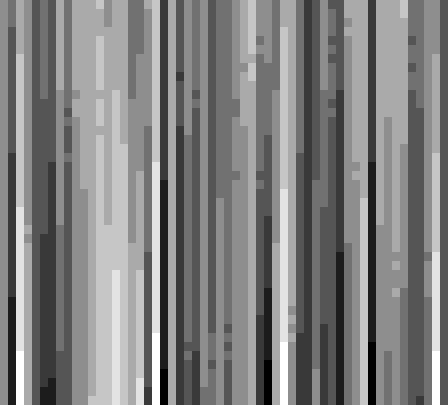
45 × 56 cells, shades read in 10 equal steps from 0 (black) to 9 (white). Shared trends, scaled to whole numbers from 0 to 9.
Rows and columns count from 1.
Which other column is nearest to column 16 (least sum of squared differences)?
46
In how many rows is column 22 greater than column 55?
6
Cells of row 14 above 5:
19
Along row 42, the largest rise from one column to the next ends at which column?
3
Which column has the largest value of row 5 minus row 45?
34
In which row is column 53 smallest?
45
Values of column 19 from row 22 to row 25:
4 4 4 4
